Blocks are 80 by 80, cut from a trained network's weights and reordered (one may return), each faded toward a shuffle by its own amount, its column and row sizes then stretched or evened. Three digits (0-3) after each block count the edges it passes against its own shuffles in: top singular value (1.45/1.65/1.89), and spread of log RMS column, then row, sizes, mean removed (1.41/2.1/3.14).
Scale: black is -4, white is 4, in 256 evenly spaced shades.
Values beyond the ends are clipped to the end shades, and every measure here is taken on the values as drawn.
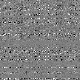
0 1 3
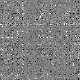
1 2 2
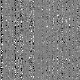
1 3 1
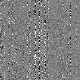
1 3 0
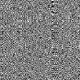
3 2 0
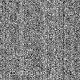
1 0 1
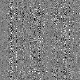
0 3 1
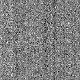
1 1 1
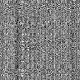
3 1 1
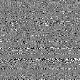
1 0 3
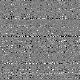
1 1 3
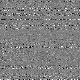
0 0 3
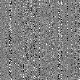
0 3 0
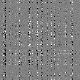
2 3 2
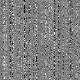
2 3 0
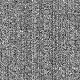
2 0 0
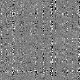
1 3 2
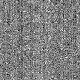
2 0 1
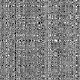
3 2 2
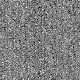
0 0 0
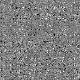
0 1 2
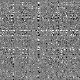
2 2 2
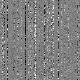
3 3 0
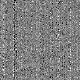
2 2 1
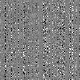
0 3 1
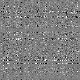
1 2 3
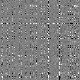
3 3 2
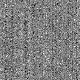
1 1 0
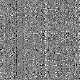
1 2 2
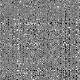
1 2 2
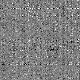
1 1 2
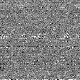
2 0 2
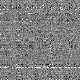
2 1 2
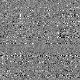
0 1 3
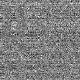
2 1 0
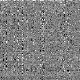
1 2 1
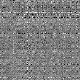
3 2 2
